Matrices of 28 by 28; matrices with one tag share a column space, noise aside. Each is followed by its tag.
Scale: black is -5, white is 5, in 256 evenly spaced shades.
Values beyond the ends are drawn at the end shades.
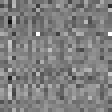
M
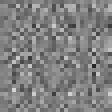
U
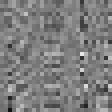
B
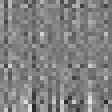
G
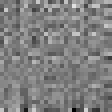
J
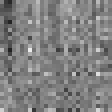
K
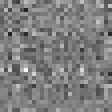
M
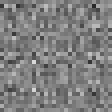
U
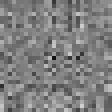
B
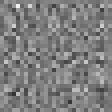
U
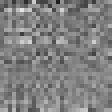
J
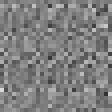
U
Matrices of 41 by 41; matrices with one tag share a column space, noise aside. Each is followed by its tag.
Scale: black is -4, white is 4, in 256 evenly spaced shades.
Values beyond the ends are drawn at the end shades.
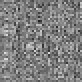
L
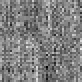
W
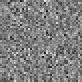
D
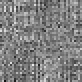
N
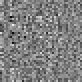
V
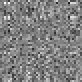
D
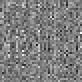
L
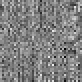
N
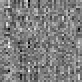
W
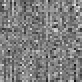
N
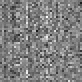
L
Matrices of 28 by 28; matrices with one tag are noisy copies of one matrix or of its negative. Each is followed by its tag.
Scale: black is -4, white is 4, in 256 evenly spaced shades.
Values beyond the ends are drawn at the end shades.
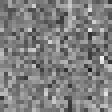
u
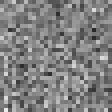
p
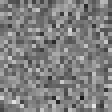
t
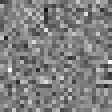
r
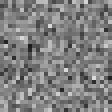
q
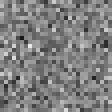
q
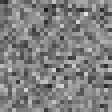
r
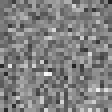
p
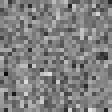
p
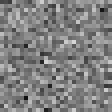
r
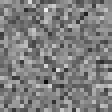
r
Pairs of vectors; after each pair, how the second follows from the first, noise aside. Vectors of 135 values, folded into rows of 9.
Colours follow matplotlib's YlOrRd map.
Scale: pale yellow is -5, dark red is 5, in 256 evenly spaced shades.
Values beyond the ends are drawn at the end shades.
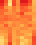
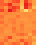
wrapped around, negated, partly zeroed.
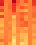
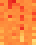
reversed, negated, partly zeroed.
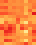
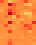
reversed, negated, partly zeroed.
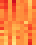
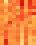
reversed, negated.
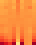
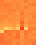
wrapped around, negated, shrunk.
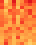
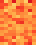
sign-scrambled.
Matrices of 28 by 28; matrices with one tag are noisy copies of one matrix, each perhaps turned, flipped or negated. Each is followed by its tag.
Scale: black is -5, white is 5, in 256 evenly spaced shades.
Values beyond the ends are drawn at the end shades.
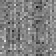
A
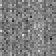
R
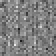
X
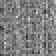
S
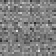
R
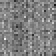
R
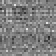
A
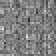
S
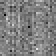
A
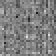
S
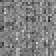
S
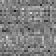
A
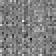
R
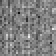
S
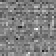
S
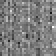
S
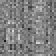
A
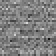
X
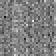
R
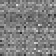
R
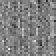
X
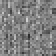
S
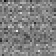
R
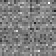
R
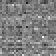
S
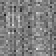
A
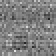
A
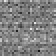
R
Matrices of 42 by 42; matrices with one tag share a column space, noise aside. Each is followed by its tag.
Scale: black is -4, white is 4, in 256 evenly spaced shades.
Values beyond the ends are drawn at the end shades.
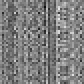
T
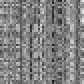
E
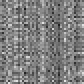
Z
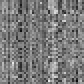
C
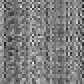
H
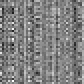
Z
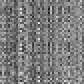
Z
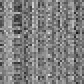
T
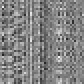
H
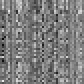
C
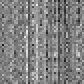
E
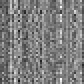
C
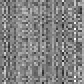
Z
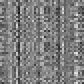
Z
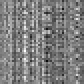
T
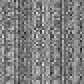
T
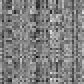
C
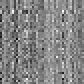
C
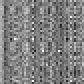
Z
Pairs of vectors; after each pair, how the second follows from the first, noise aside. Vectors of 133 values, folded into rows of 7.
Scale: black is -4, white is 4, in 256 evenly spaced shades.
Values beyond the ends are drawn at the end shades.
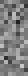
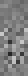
reversed, partly zeroed.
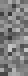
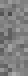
shrunk.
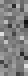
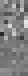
negated, partly zeroed.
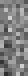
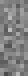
shrunk.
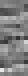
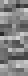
reversed, negated.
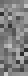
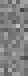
wrapped around, negated, shrunk.
